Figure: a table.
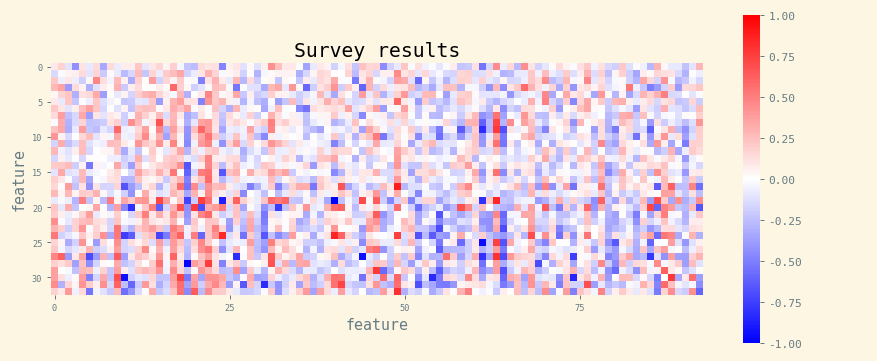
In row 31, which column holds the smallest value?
30
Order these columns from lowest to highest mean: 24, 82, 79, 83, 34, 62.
79, 83, 62, 24, 82, 34
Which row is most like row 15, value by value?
11
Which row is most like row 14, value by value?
16
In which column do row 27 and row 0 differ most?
44
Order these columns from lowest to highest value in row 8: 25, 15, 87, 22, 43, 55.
87, 55, 25, 43, 22, 15
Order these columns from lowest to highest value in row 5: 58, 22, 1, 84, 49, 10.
10, 1, 84, 58, 22, 49
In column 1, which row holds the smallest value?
31
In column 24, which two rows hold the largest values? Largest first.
24, 20
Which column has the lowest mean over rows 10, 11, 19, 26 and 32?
19
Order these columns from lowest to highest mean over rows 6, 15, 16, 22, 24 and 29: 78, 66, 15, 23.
66, 15, 78, 23
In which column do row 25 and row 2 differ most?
61
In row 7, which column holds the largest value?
63
